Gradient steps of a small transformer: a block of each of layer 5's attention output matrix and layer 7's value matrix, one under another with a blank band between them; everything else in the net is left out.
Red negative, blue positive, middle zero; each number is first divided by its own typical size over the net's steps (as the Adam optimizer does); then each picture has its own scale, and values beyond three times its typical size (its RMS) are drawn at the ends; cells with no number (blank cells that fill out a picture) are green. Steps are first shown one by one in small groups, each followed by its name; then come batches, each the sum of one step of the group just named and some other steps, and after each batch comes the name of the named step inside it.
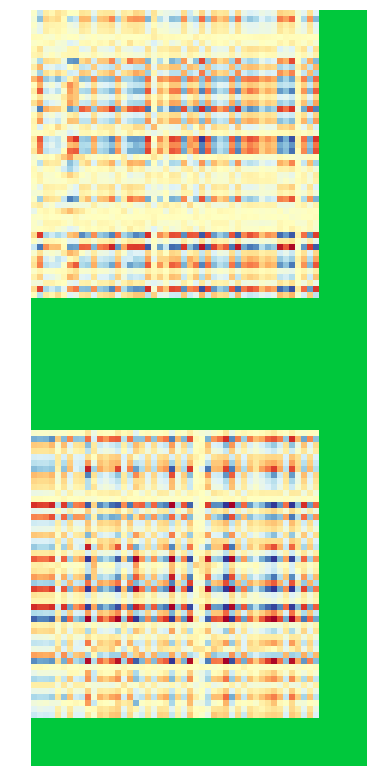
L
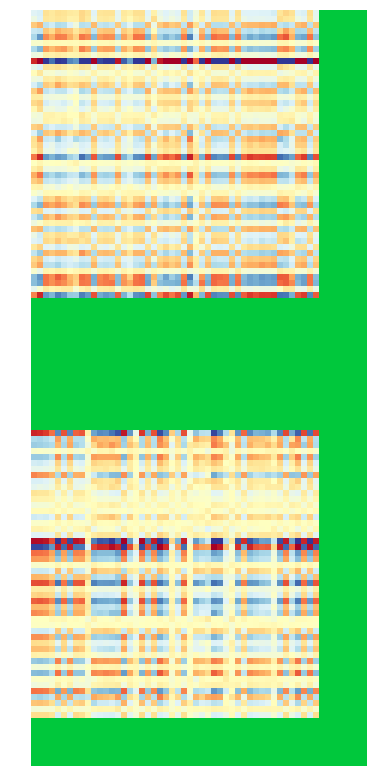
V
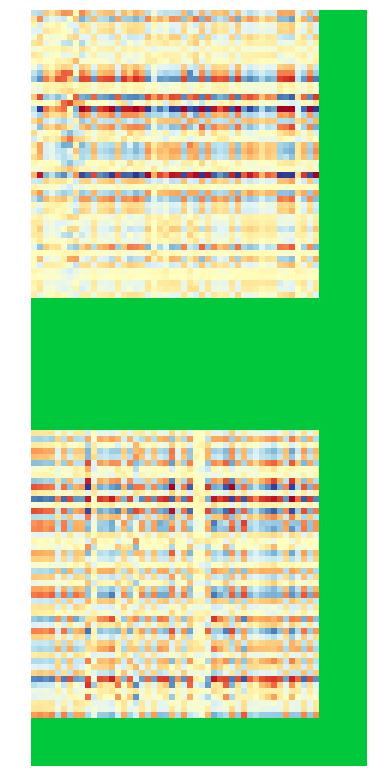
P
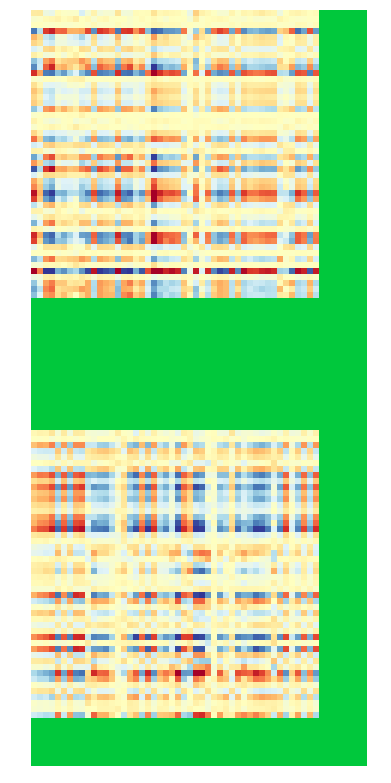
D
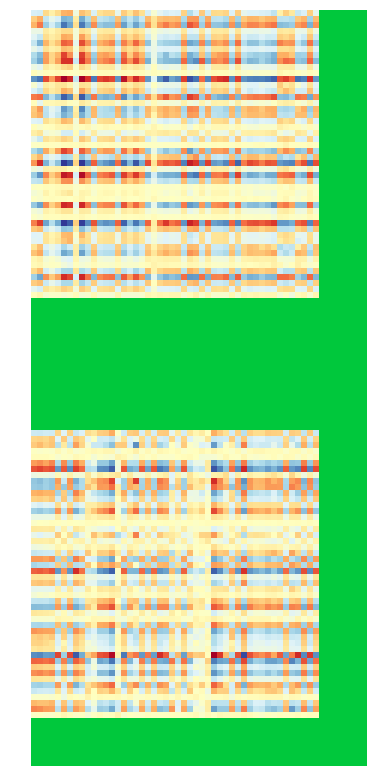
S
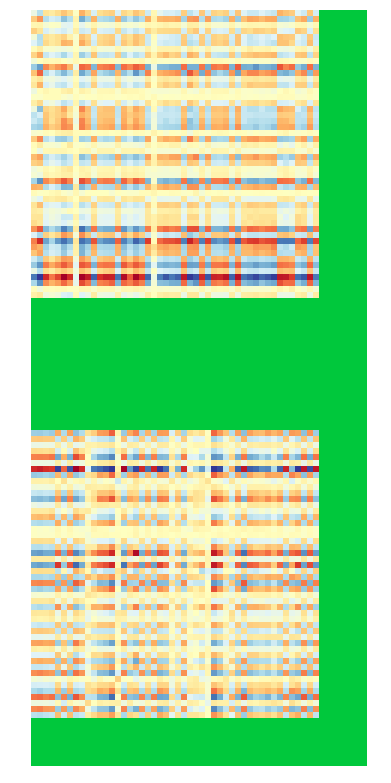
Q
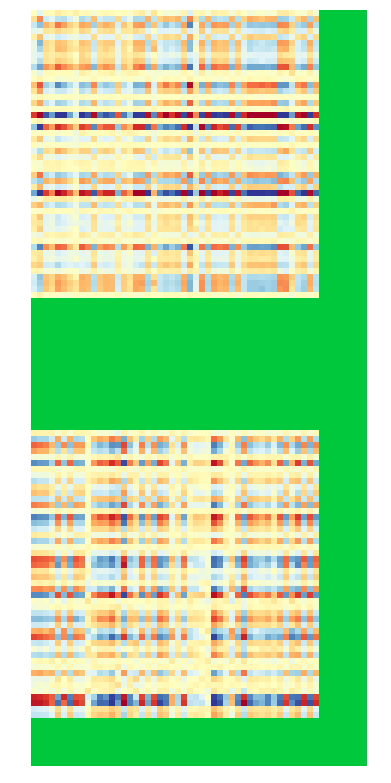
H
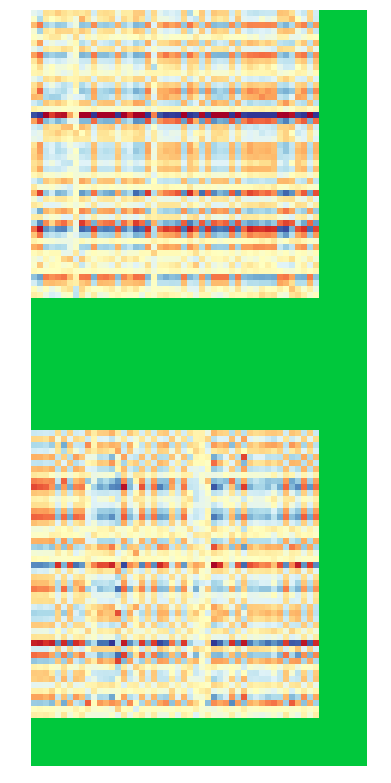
Q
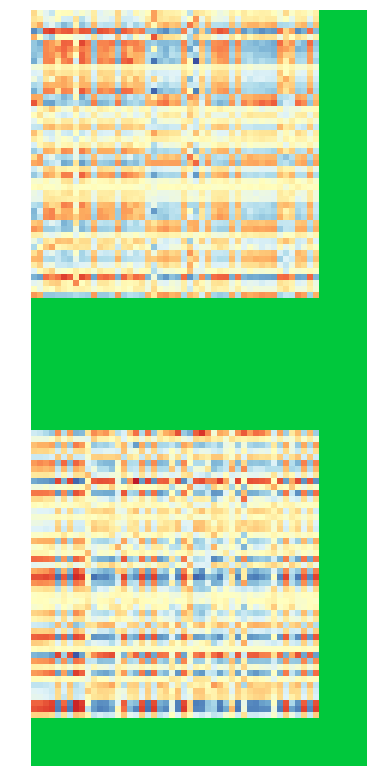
S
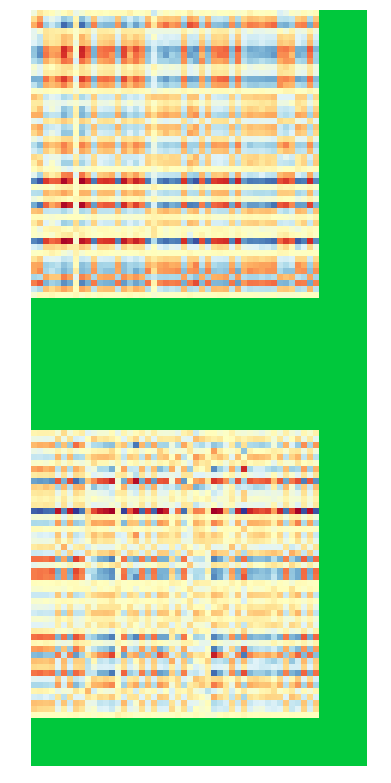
S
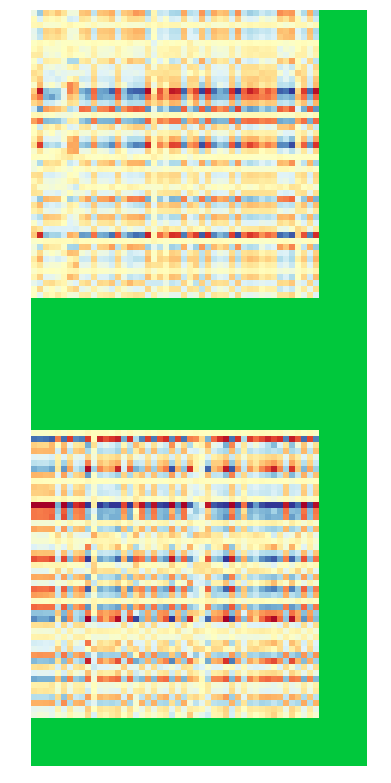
L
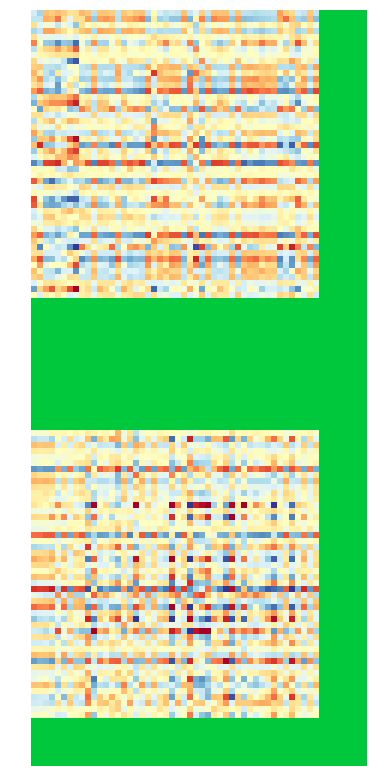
L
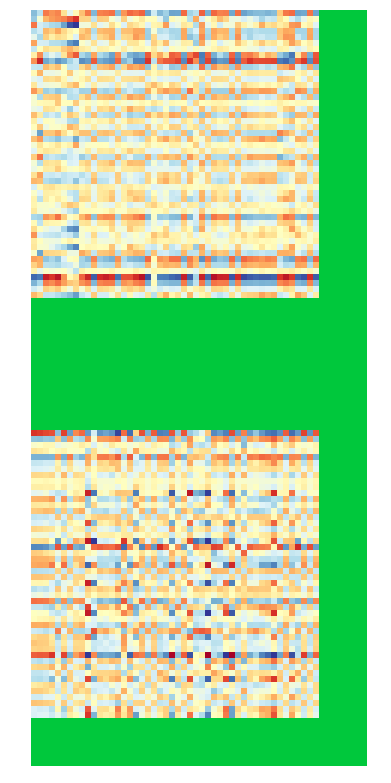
V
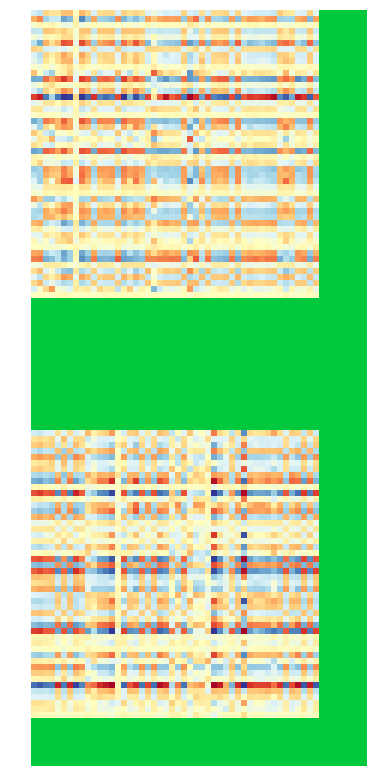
S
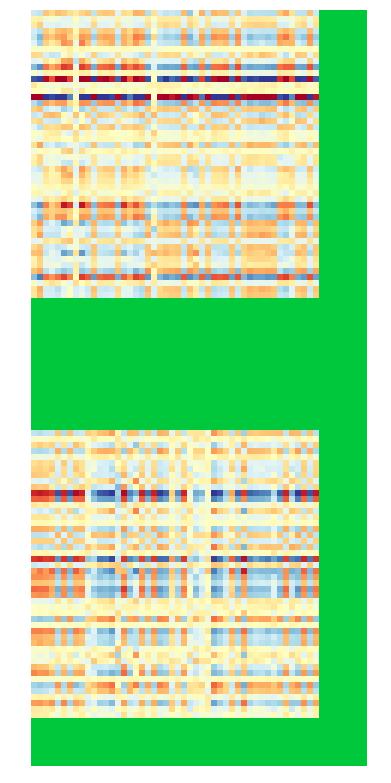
S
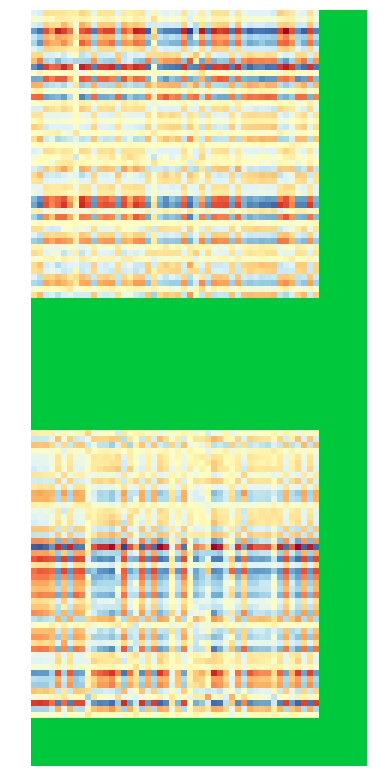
V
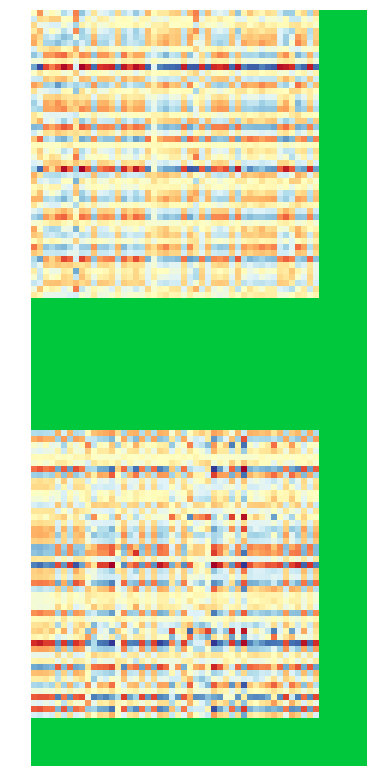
Q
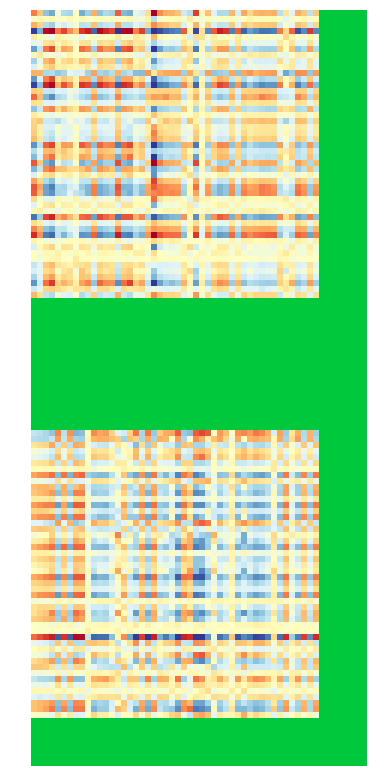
D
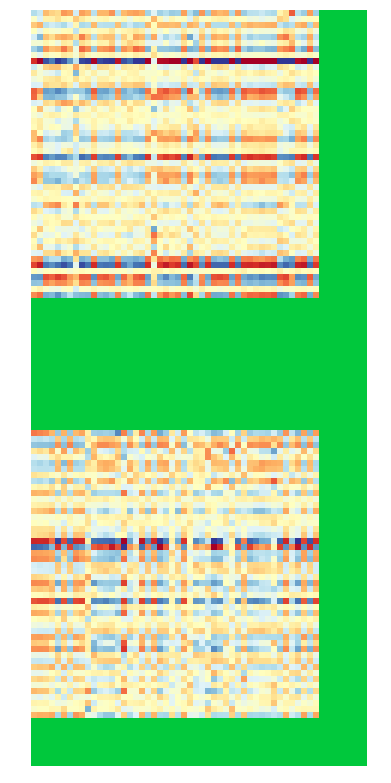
V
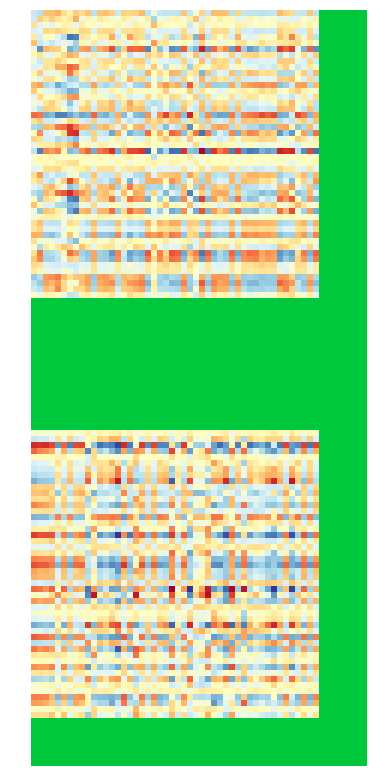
H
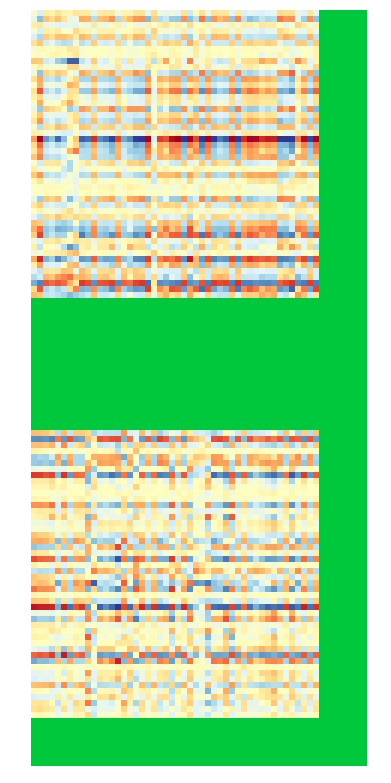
L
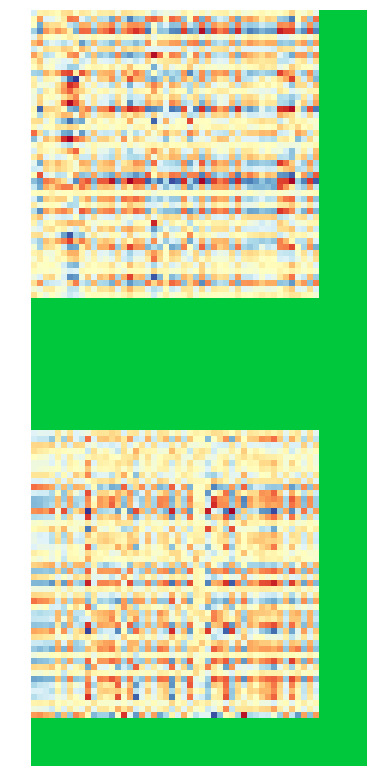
P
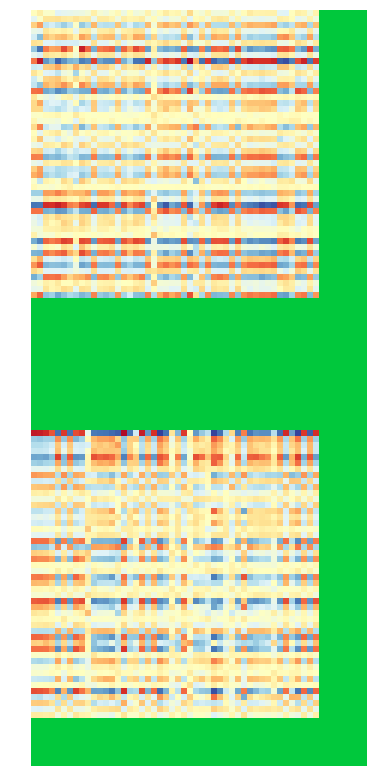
V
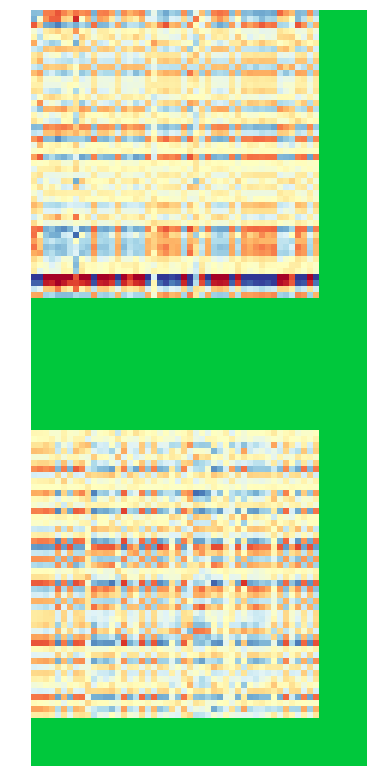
Q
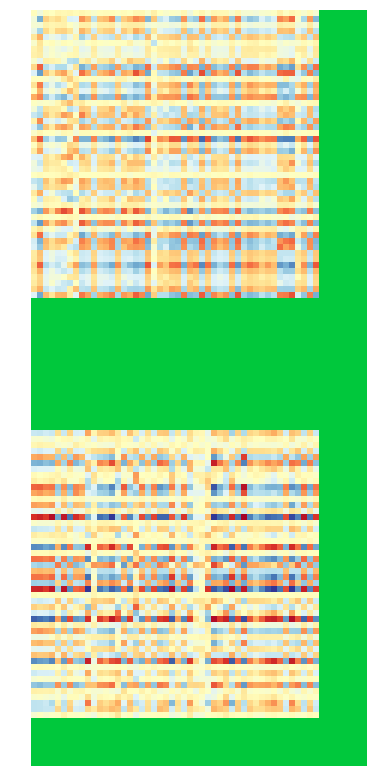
L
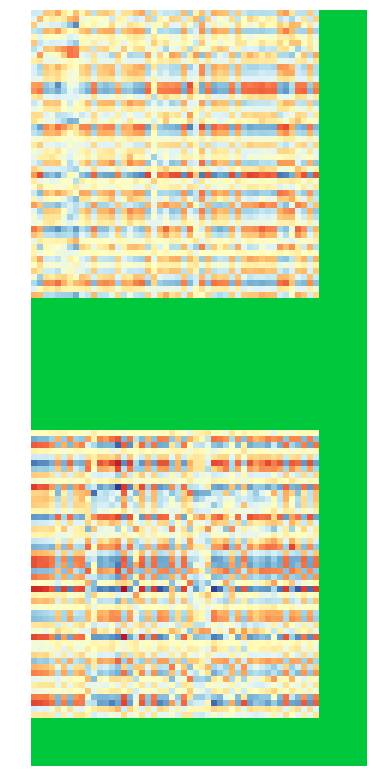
H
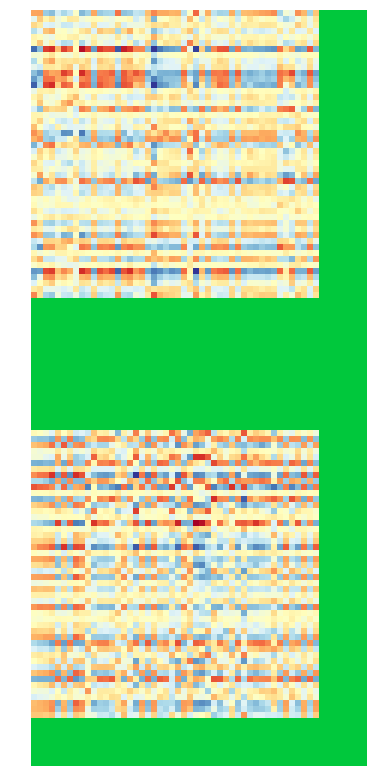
P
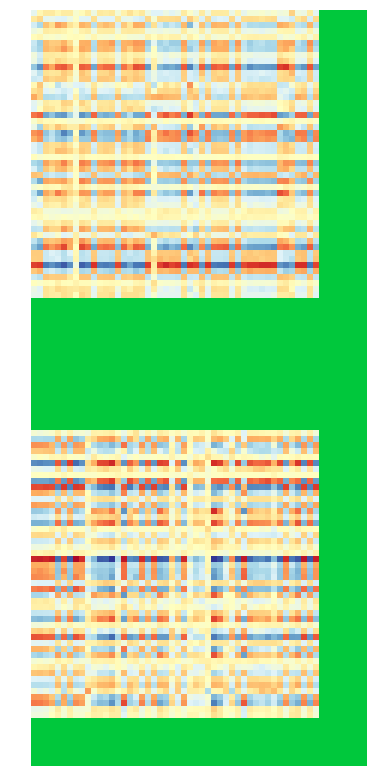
H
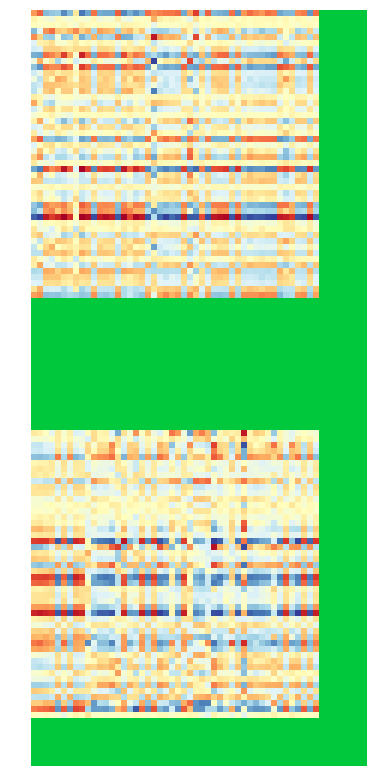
V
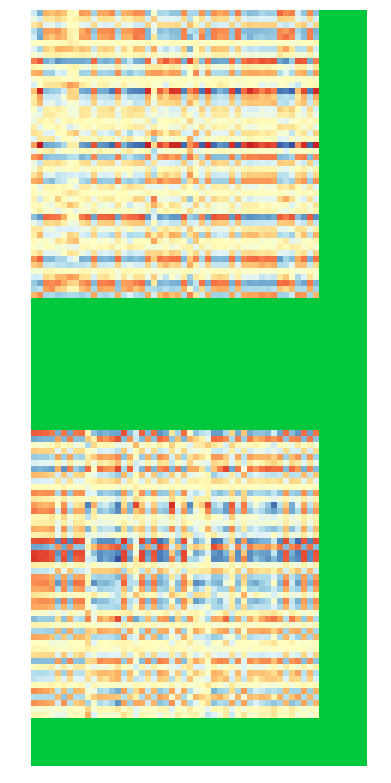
V
